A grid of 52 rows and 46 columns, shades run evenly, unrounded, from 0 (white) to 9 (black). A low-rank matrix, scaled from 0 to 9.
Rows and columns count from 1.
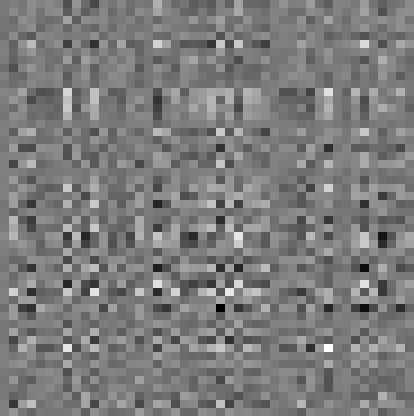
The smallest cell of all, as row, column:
44, 37
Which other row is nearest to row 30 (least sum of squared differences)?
31
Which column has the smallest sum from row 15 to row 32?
26
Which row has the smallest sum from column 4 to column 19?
51
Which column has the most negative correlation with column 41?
30
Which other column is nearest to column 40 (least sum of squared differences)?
42
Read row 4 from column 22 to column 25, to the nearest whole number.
5 5 5 4
